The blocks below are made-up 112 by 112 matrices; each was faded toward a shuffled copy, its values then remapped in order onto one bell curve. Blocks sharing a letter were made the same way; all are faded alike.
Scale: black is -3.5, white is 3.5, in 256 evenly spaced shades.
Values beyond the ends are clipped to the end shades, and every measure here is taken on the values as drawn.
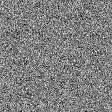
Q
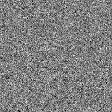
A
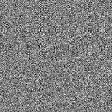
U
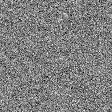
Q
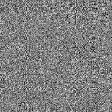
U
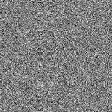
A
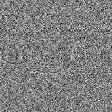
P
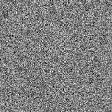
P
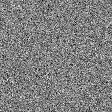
Q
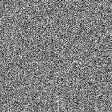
A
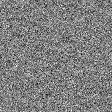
Q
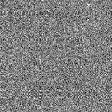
U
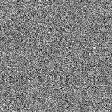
A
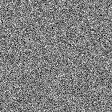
Q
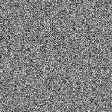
P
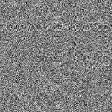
U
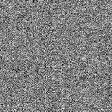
P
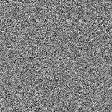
P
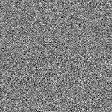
P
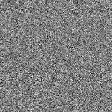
A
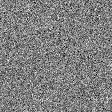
Q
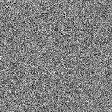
P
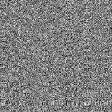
U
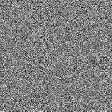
U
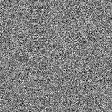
P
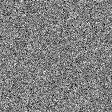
Q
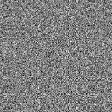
U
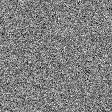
Q
